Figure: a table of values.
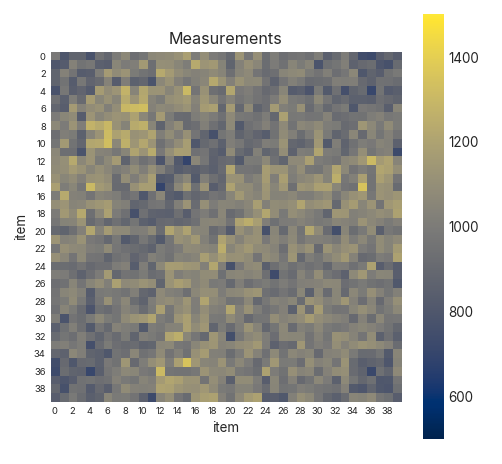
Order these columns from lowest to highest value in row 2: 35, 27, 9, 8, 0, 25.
35, 0, 25, 9, 27, 8
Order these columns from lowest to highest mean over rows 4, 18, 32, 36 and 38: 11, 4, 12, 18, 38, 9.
4, 38, 9, 11, 18, 12
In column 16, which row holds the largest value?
1
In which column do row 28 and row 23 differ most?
6
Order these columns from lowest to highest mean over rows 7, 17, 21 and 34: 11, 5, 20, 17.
11, 5, 20, 17
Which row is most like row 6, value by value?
5
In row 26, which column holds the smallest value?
39
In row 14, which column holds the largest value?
32
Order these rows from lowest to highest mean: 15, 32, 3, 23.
3, 32, 23, 15
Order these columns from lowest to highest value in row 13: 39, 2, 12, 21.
21, 12, 39, 2
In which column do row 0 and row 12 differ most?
36
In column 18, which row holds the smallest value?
9
